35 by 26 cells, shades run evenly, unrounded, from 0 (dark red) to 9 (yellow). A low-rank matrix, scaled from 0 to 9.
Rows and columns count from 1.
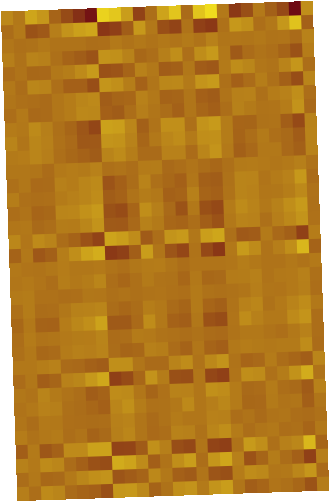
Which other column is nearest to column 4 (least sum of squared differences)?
11
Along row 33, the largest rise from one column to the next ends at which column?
9
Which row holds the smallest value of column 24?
1
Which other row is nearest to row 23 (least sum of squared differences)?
34
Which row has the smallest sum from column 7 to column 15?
2
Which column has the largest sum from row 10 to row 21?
25
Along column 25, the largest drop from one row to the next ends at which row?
33
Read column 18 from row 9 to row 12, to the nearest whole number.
6 6 6 4
